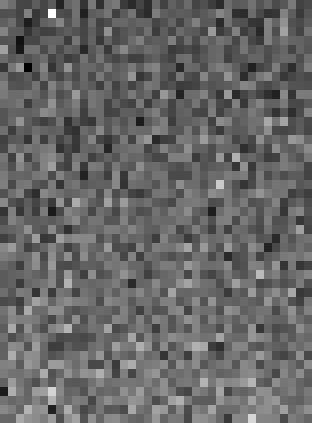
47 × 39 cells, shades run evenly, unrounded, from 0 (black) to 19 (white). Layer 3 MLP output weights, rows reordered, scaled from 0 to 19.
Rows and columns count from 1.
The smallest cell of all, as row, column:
8, 4
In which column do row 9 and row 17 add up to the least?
31
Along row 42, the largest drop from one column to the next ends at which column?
7
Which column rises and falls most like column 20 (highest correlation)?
6
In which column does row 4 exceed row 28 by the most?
34
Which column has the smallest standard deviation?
12
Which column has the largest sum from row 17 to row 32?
24
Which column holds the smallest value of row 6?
3
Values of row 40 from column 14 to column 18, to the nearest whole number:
6 9 8 7 10
